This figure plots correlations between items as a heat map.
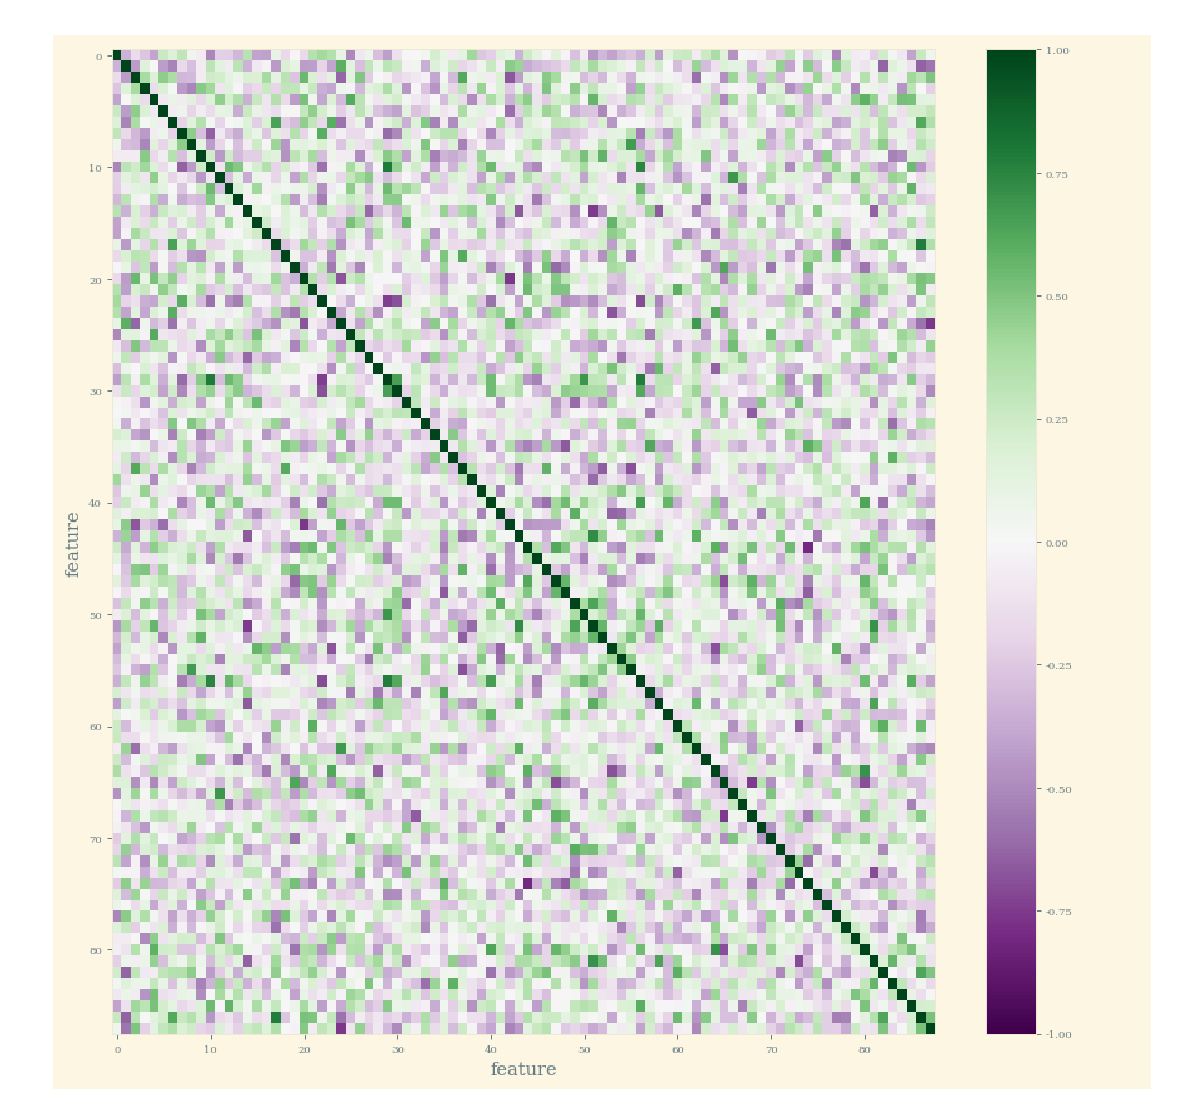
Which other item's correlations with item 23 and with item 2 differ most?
46
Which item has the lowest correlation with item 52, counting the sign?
37
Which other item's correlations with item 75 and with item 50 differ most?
29
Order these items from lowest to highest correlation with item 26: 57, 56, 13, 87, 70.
56, 57, 13, 70, 87
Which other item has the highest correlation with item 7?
22
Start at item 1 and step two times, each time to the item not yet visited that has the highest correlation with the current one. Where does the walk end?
62
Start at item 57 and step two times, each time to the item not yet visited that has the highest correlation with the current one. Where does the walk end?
74
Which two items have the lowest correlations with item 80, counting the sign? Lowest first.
65, 19
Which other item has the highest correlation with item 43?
51
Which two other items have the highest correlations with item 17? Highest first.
86, 6
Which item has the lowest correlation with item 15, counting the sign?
41
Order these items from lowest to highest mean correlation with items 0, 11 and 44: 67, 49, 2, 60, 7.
49, 60, 2, 7, 67
